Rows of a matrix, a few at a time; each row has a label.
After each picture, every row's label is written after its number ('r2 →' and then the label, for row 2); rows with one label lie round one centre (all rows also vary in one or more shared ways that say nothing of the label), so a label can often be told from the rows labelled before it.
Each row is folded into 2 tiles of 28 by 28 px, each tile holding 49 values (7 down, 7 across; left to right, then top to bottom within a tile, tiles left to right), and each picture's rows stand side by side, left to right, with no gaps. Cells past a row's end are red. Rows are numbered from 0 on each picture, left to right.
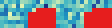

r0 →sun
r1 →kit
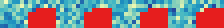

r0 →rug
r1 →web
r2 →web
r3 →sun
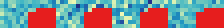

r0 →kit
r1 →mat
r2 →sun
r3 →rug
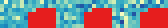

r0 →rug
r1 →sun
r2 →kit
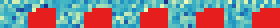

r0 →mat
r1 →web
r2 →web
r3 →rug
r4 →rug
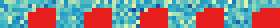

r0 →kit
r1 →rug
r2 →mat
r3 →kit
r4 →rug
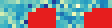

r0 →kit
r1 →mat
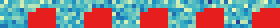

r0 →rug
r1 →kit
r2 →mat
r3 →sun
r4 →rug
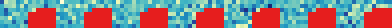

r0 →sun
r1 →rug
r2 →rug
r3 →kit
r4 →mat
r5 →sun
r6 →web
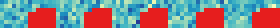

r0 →mat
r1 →rug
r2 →rug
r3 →web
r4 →web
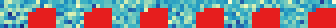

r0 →rug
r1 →web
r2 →mat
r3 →web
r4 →rug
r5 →sun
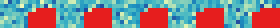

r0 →web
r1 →mat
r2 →sun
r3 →mat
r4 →kit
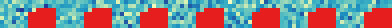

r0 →mat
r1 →web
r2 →web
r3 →mat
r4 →rug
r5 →kit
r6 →mat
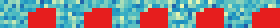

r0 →mat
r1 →rug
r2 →sun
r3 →kit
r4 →rug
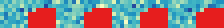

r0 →mat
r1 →web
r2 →kit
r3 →mat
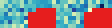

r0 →mat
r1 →mat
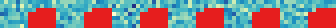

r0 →sun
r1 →mat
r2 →kit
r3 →web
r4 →sun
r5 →mat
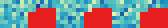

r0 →kit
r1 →mat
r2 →kit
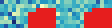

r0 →web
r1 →kit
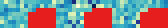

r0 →sun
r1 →web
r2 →kit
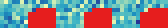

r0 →rug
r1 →kit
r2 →sun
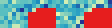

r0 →mat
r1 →kit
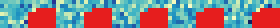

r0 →kit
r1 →kit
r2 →rug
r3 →rug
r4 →sun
